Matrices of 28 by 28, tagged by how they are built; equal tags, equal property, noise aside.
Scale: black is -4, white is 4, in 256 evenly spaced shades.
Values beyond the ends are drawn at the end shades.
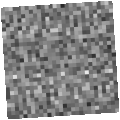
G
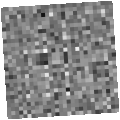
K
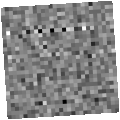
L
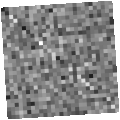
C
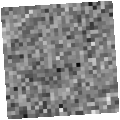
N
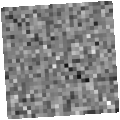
C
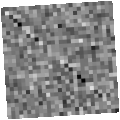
C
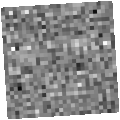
K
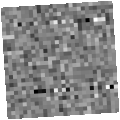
L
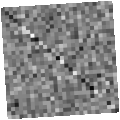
C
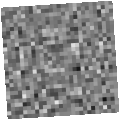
K
